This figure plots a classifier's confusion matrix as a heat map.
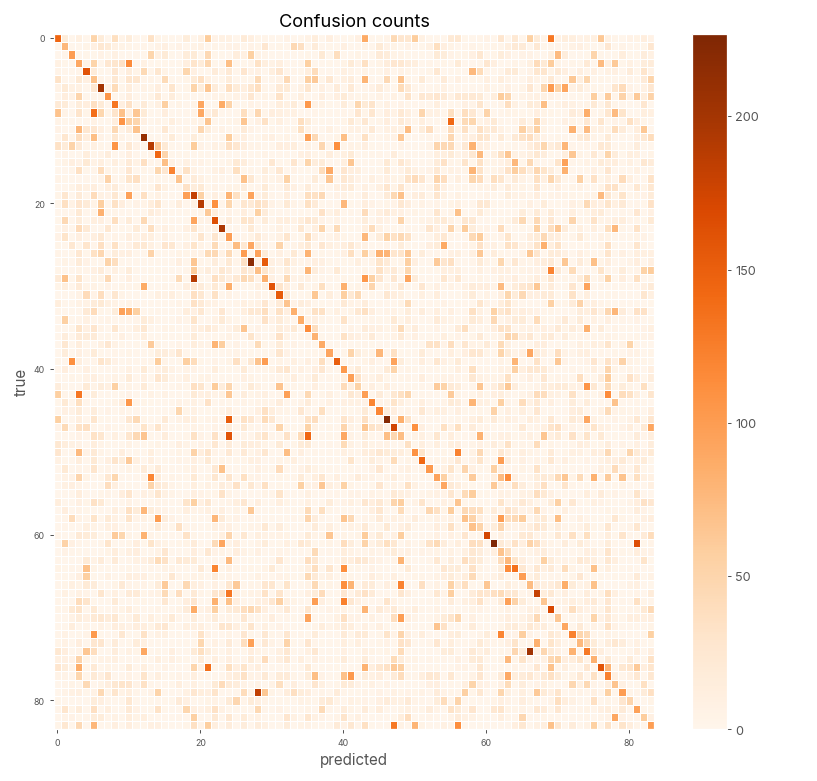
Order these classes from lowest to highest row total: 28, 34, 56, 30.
34, 56, 28, 30
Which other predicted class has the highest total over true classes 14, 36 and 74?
66
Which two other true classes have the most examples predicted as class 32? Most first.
43, 50
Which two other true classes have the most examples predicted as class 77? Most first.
43, 76
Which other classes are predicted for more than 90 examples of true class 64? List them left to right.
22, 40, 63
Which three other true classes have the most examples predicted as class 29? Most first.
27, 39, 79
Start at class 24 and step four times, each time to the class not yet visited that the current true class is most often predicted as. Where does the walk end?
55
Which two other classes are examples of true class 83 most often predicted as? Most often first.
47, 56
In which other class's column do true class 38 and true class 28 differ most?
69
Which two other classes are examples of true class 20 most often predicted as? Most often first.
22, 40
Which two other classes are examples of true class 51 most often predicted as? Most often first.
62, 10
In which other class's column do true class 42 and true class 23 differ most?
74
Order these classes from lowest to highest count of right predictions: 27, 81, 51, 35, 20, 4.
81, 35, 51, 4, 20, 27
